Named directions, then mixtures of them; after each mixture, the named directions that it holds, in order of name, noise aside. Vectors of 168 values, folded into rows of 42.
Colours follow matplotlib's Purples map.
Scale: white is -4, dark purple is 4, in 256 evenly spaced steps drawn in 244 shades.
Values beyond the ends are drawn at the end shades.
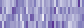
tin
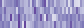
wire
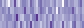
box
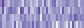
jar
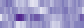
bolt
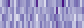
box, jar, wire.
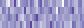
box.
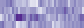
bolt.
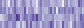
bolt, box, tin.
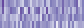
box, jar.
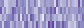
tin.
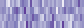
box, tin, wire.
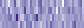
box.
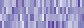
tin.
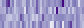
box, tin.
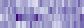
bolt, box.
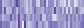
tin, wire.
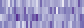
bolt, box, tin.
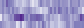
bolt.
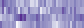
bolt, jar.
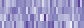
jar, tin, wire.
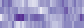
bolt.
